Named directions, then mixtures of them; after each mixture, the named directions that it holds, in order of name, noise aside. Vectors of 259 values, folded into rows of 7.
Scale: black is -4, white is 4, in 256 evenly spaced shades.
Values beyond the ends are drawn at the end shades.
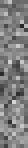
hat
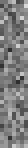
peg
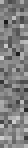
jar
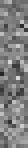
hat.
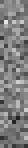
jar, peg.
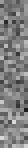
jar, peg.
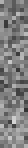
hat, jar.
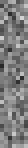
peg.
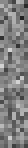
peg.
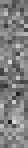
hat, jar.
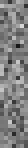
hat, peg.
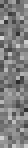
jar, peg.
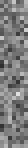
hat, peg.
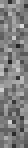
hat, peg.
